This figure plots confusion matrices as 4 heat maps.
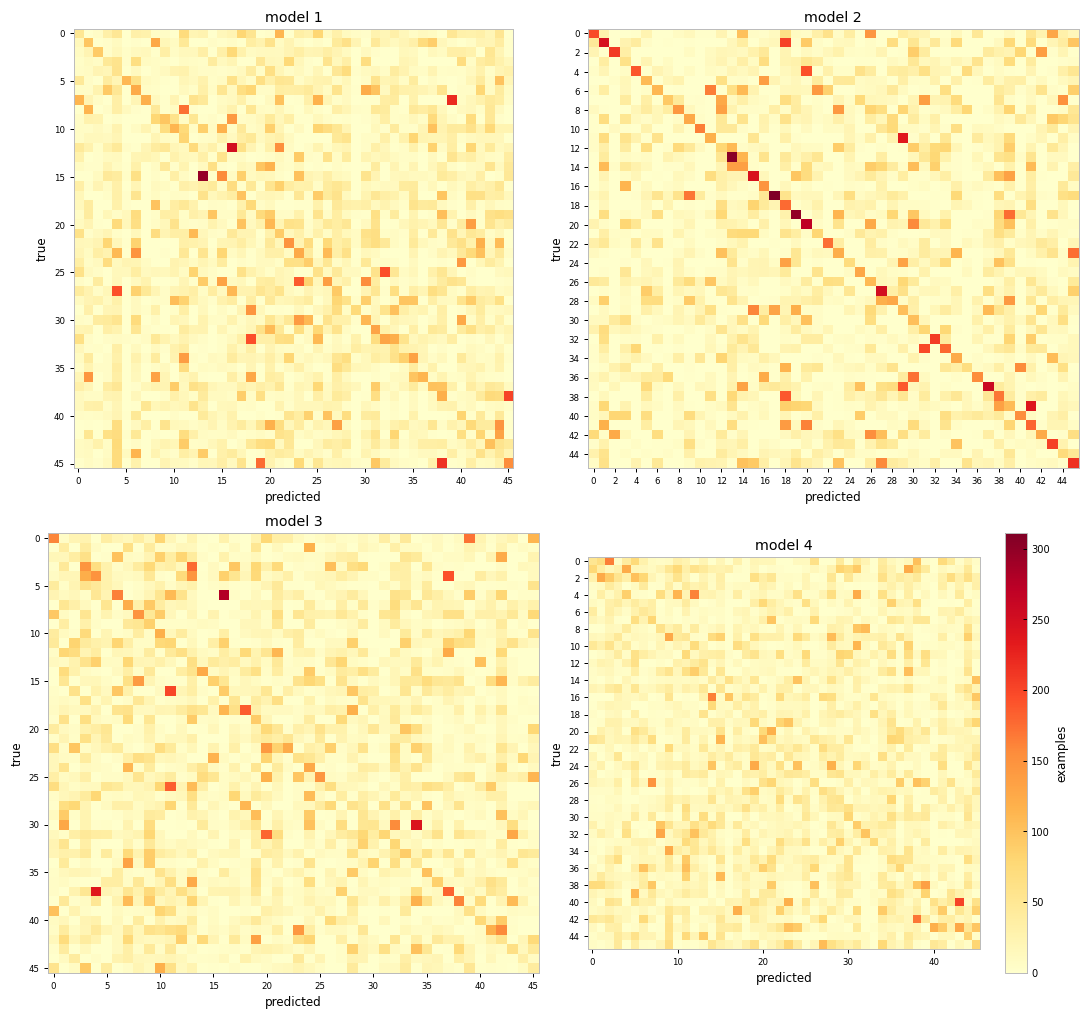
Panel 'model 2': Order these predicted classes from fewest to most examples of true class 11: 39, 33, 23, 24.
23, 24, 33, 39
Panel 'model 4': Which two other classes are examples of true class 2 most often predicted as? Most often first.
1, 5
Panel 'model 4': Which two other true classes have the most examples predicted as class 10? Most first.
4, 1
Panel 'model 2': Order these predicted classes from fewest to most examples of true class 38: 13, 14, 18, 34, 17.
17, 14, 34, 13, 18
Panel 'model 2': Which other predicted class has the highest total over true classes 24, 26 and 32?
29
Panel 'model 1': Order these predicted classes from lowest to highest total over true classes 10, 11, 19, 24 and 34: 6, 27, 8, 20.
8, 6, 27, 20
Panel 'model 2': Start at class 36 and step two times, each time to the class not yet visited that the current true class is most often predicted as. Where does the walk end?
20
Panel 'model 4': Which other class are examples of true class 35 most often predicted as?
11
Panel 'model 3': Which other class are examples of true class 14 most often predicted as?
24
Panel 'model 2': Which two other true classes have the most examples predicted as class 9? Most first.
17, 28
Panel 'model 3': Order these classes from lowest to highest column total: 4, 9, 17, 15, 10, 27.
15, 17, 27, 4, 10, 9
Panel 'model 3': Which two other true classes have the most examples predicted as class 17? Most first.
3, 27
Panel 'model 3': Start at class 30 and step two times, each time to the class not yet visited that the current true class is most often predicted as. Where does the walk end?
7
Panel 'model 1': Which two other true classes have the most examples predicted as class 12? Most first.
21, 25
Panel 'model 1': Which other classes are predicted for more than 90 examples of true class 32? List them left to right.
18, 25, 33
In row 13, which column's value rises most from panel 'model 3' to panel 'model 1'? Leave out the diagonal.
23
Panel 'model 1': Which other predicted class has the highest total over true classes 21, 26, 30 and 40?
23
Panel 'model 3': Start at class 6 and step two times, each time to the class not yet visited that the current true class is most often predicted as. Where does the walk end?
11
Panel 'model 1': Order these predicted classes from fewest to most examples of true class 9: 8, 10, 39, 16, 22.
39, 22, 10, 8, 16
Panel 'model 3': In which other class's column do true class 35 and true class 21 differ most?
28
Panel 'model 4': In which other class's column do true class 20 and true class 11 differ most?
21
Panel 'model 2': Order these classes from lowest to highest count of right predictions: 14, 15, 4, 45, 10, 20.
14, 10, 4, 45, 15, 20
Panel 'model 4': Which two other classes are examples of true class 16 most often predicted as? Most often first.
14, 45
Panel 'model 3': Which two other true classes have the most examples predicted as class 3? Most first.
4, 45
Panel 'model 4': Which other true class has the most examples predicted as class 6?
36
